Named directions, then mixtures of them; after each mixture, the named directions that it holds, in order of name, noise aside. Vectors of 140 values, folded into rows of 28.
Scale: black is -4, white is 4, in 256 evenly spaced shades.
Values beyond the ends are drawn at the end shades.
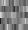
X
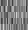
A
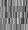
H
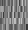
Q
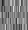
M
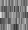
H, M, X.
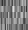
A, Q, X.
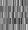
Q.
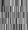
M.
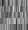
M, Q.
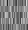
A, H.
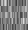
A, H, X.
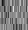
A, M.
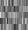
A, X.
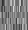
M.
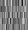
H, M, Q.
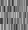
A, X.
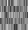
A, H, X.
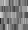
X.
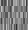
A, H, Q.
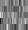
Q, X.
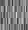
A, H, Q.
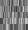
Q, X.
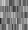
M, X.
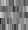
X.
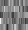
Q, X.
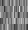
M, Q, X.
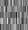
A, H, X.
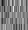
A, M.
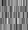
H, M, Q.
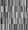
A, Q.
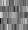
X.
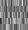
H, Q, X.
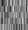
A, M.
